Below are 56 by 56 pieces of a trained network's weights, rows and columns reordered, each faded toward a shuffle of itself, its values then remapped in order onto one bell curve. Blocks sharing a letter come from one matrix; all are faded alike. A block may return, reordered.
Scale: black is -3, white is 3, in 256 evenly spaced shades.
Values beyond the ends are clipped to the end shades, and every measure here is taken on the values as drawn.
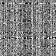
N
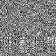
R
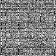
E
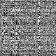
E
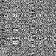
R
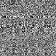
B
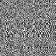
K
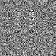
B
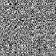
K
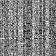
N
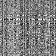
N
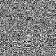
B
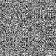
R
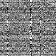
E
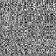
K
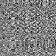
B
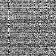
E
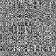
K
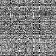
E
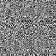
B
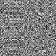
R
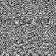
R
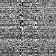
E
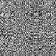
K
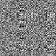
K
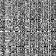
N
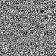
B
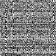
E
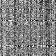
N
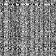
N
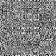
R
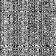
N
